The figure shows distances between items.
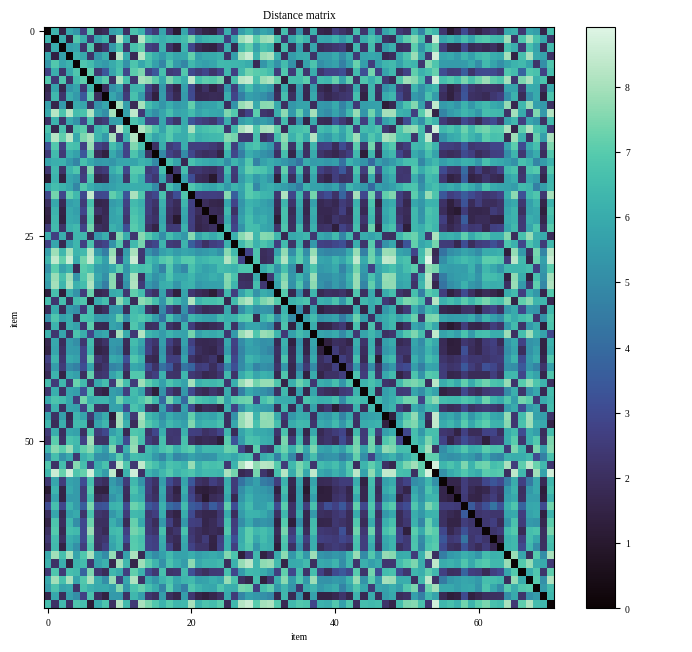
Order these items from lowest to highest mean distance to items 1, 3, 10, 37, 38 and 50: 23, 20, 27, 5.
23, 5, 20, 27
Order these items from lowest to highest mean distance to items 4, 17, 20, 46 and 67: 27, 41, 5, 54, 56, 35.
56, 41, 5, 27, 35, 54
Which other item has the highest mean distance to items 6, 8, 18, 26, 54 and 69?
45
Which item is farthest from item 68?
54
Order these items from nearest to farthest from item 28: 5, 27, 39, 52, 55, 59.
27, 55, 39, 59, 52, 5
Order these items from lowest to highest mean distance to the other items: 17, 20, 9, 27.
17, 20, 9, 27
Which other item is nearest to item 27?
64
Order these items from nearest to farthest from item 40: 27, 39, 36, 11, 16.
36, 39, 11, 27, 16
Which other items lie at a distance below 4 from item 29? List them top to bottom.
4, 35, 45, 52, 68
